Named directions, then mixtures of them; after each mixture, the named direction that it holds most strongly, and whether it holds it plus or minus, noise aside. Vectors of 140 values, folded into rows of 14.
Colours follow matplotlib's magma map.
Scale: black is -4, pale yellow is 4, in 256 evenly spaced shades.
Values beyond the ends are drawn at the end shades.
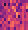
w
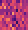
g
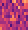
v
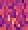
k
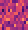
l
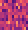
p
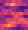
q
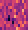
k, minus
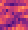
q, minus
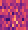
g, minus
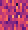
p, minus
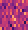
g, minus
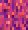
p, plus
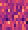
l, minus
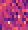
v, minus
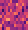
l, plus
